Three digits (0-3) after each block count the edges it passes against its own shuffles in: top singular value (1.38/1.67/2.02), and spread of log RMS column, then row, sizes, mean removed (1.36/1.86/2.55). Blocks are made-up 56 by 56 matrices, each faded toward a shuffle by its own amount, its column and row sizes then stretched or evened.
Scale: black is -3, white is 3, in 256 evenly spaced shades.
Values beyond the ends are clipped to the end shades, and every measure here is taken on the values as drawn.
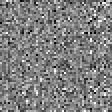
0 2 1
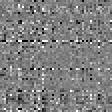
3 2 3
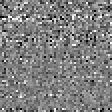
0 1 3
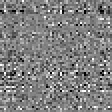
3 2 3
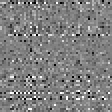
3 2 3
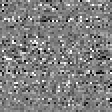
0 0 3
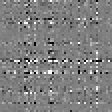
3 3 3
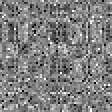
3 0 0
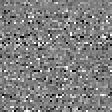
0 0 3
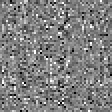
2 2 0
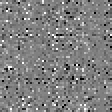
1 2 2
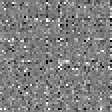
2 2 2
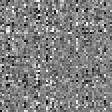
1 3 2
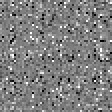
2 2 1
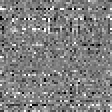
2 1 3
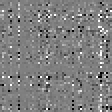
2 3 3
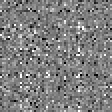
0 2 2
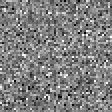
0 0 1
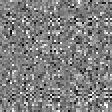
3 2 1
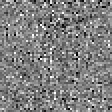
0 1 2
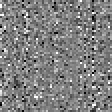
1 3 0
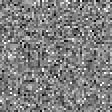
2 0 0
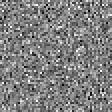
2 0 0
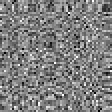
3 0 0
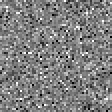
0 0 0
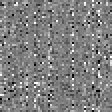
0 3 1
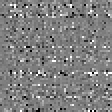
0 2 3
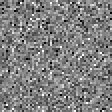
0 0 0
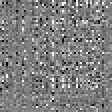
2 3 2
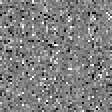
0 2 0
